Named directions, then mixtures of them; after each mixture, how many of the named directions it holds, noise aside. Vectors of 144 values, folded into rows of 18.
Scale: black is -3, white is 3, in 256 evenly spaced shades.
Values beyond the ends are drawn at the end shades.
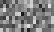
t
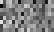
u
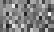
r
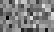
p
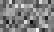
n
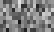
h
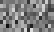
three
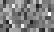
three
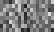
three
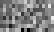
two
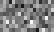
one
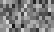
four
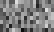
three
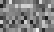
three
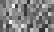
one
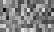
two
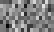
two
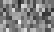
one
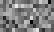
one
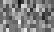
one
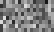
two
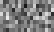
two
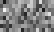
four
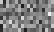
four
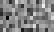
one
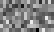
two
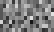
three
